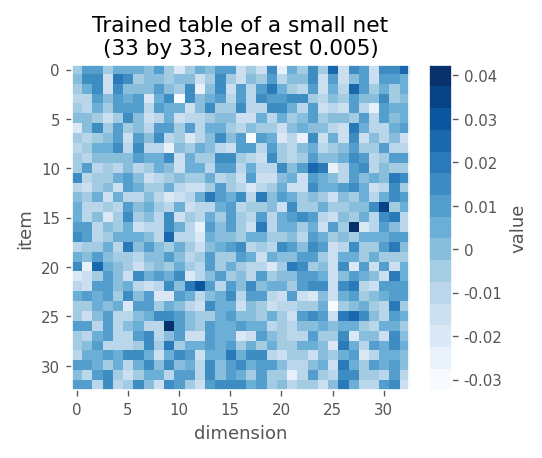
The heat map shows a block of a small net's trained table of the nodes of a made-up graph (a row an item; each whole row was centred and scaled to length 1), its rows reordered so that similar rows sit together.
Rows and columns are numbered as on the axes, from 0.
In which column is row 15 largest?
31
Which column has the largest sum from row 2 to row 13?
27
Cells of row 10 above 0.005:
9
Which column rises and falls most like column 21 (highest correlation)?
30
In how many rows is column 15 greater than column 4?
20
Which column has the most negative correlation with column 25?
24
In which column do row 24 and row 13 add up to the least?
25
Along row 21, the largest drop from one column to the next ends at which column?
11
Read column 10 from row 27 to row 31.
0.01 -0.005 0.015 0 0.01
